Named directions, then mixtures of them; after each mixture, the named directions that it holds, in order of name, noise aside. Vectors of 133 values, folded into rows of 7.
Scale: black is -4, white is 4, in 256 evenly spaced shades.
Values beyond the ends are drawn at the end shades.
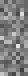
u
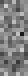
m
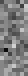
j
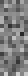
m.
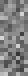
j, m, u.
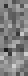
j, m.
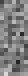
j, m.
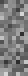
j, m, u.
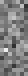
j.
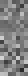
j, u.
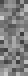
j, m, u.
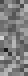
j, u.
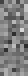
j, m, u.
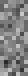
j, m, u.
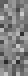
m, u.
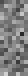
j, m, u.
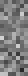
j, u.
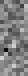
j.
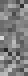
j, u.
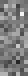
m, u.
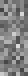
u.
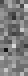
j.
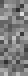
j, m, u.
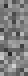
j, m, u.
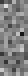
m.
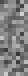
j, m, u.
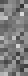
j, m, u.
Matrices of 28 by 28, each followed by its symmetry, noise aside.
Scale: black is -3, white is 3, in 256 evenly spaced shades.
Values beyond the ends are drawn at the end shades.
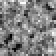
symmetric across the other diagonal.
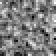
antisymmetric.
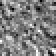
antisymmetric.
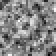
symmetric.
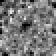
symmetric.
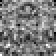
mirrored left to right.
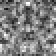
mirrored left to right.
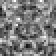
mirrored left to right.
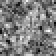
same after a half turn.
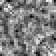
symmetric.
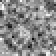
symmetric across the other diagonal.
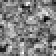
no symmetry.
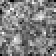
symmetric.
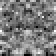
mirrored left to right.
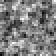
antisymmetric.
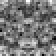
mirrored left to right.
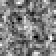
same after a half turn.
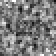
same after a half turn.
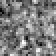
no symmetry.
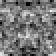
mirrored left to right.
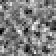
no symmetry.
